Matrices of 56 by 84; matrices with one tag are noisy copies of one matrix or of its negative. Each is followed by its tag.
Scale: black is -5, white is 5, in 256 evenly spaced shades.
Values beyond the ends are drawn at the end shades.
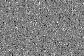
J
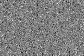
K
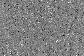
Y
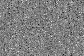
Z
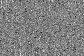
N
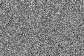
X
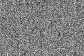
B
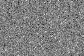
Z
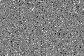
B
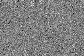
X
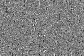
J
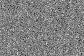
Y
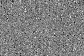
N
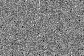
J
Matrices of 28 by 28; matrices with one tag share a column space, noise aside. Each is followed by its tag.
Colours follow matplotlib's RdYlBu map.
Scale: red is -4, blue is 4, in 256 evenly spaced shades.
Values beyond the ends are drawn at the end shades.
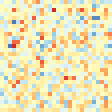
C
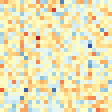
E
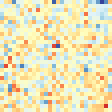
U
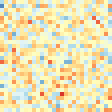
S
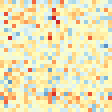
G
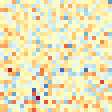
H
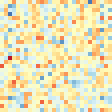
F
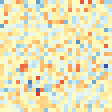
U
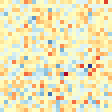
H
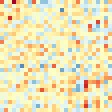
U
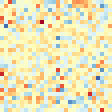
G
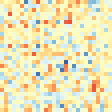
U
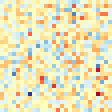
S
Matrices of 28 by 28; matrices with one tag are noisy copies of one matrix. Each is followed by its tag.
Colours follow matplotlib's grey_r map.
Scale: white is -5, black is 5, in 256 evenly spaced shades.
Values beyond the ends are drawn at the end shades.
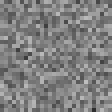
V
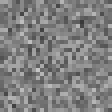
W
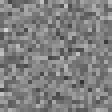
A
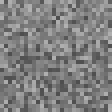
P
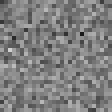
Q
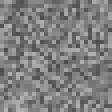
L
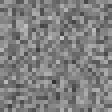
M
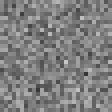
V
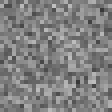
W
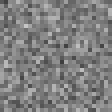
Q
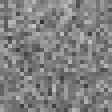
P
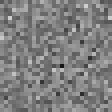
Q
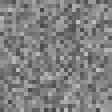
V
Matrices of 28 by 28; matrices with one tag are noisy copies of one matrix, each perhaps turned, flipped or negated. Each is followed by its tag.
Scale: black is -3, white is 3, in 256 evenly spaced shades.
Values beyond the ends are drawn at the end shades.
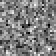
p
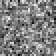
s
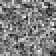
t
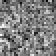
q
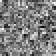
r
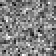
s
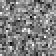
p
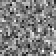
s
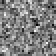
r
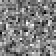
p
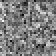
q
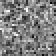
q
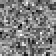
r
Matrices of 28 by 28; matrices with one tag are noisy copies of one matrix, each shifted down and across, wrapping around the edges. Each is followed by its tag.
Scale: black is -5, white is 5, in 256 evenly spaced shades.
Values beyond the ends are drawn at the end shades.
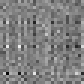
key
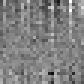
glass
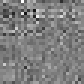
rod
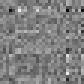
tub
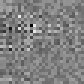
rod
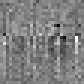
glass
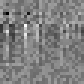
glass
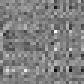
tub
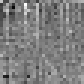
glass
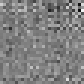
rod
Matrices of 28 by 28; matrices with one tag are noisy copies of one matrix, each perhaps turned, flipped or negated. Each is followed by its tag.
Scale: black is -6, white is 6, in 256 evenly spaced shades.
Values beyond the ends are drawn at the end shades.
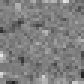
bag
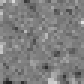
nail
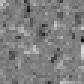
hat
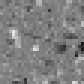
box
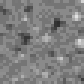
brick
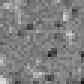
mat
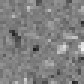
box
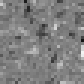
hat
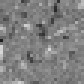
hat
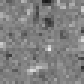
box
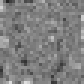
bag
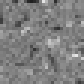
hat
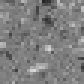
box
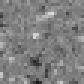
box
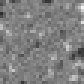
nail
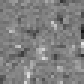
hat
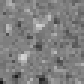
brick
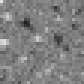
brick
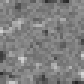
bag
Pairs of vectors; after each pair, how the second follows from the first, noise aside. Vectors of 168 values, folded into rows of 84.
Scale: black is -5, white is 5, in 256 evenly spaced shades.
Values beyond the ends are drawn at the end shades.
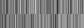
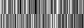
negated, scaled up.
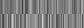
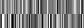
negated, scaled up.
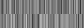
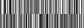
negated, scaled up.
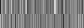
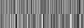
wrapped around.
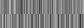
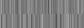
wrapped around, negated, shrunk.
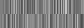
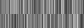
sign-scrambled.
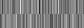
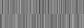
shrunk.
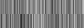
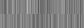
wrapped around, negated, shrunk.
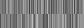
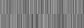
negated, shrunk.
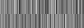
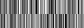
negated, scaled up.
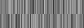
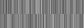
wrapped around, negated, shrunk.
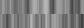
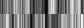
negated, scaled up.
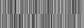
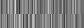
negated.
